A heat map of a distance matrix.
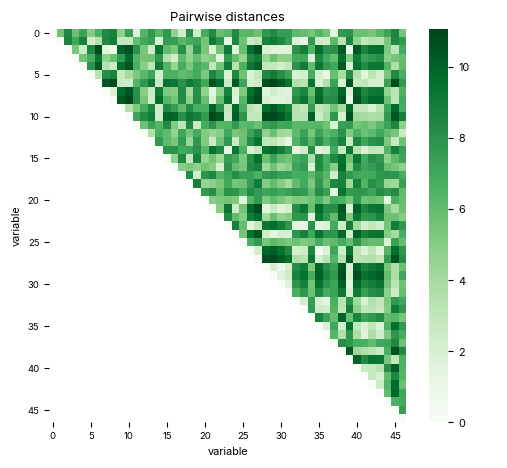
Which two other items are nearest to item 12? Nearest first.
46, 13
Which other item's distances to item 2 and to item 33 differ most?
8
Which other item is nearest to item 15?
18
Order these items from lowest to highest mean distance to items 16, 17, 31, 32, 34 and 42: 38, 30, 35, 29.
30, 35, 29, 38
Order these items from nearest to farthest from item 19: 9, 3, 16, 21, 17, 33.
17, 16, 3, 9, 33, 21
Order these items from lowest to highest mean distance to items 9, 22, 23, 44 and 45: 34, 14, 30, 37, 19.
14, 34, 30, 37, 19
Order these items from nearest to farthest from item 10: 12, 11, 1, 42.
1, 42, 11, 12
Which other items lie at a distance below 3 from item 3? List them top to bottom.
16, 22, 34
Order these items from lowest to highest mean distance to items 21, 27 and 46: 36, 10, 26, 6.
36, 26, 6, 10
